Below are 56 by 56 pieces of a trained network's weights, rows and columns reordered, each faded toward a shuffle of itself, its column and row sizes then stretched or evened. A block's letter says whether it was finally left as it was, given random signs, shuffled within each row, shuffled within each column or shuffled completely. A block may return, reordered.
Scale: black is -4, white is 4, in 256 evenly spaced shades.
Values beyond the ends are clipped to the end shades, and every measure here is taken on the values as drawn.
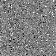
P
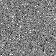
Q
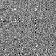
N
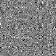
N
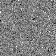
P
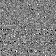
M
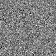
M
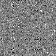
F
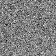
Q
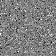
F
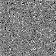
F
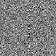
N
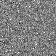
Q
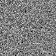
F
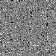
F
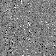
P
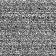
M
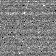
M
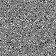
M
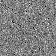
Q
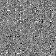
F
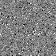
M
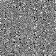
P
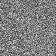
P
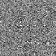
N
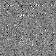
F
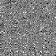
N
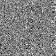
F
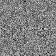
F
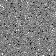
Q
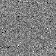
F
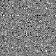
N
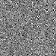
N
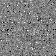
M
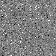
P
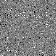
F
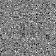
N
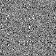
F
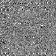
N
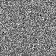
Q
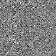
F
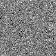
P
